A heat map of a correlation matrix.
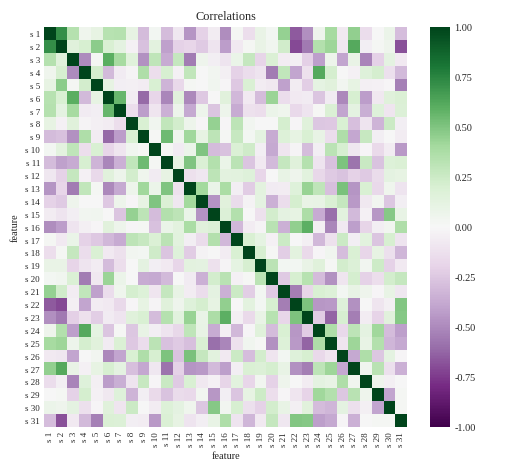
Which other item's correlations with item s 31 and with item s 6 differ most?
s 2
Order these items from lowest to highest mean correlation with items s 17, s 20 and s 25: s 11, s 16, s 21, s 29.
s 16, s 11, s 29, s 21
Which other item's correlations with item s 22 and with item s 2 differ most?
s 1
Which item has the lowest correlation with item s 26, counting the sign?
s 6
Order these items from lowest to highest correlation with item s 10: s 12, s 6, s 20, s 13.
s 20, s 6, s 12, s 13
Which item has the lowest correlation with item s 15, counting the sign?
s 25
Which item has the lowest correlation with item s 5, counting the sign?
s 31
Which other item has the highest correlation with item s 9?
s 11
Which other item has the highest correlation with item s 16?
s 23
